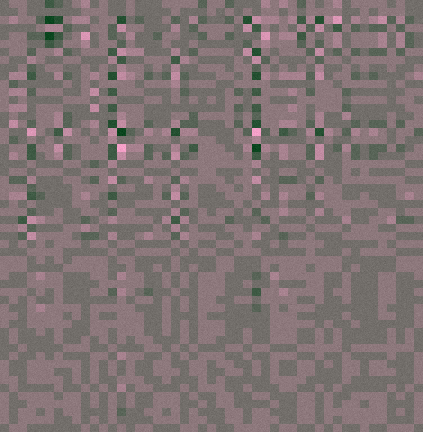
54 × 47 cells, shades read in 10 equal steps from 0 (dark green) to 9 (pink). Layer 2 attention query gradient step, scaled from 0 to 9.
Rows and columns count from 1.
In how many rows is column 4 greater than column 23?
10
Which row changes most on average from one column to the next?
17
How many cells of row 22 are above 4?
23
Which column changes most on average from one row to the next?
29
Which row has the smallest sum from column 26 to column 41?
28
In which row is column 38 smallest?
4
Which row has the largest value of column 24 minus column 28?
3
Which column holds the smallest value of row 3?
6
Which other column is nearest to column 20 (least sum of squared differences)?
36
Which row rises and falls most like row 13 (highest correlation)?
44
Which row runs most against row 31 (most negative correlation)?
26
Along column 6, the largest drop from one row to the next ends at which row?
5
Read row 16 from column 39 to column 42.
4 3 4 3
